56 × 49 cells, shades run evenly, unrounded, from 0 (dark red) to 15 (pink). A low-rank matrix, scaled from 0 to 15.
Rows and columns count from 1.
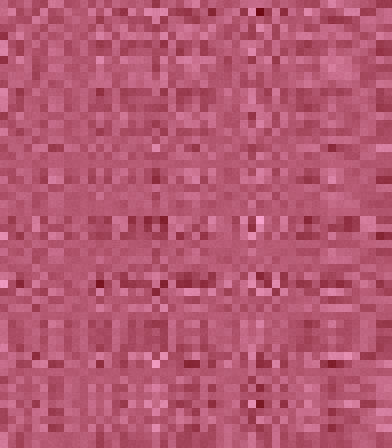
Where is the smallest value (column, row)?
33, 2
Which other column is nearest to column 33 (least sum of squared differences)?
27
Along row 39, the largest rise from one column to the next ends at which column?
21
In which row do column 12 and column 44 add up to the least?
28
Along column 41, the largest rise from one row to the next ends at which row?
37
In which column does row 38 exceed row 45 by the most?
5
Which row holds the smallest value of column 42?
46
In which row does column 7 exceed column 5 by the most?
45
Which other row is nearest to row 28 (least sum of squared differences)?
41
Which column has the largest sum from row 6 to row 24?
42
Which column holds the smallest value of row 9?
20
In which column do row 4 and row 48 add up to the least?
32
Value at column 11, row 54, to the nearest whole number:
7
